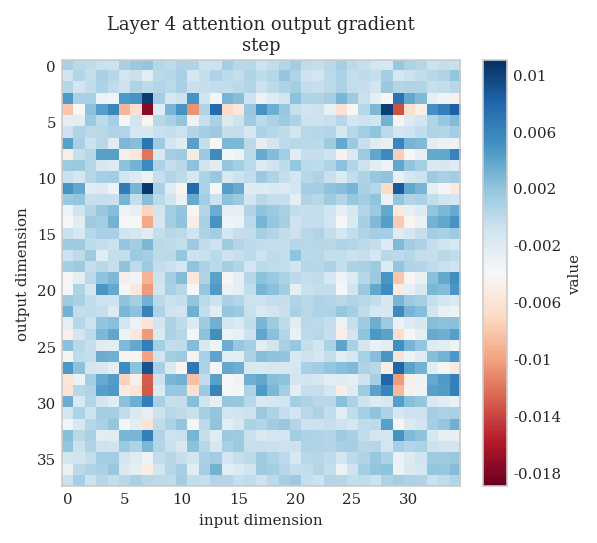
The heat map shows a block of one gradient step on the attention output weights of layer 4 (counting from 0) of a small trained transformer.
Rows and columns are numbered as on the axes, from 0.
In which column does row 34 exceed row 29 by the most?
7
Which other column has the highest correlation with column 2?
10
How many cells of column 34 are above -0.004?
35
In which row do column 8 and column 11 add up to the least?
4
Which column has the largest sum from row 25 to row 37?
28
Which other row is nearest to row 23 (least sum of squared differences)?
36
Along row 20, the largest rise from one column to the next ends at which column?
8
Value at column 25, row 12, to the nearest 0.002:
0.002
